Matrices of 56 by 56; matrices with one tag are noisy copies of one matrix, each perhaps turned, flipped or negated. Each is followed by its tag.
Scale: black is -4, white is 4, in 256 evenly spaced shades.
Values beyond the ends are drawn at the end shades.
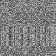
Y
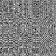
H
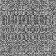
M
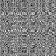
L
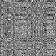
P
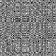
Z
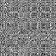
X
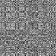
X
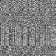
Y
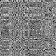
P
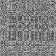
M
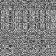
Y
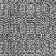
Z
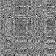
P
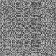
M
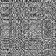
P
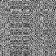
Y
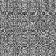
L
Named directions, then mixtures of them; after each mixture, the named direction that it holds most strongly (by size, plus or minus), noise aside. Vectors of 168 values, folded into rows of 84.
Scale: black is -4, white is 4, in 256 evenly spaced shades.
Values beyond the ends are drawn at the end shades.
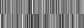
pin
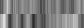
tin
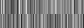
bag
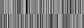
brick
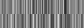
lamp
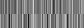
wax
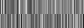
bag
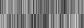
tin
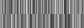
lamp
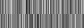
brick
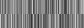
pin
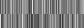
pin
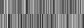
brick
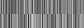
wax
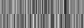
lamp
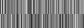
pin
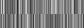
bag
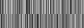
brick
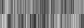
tin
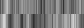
tin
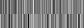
wax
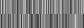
brick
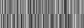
lamp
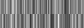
lamp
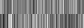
tin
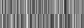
lamp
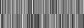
pin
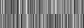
bag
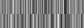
lamp
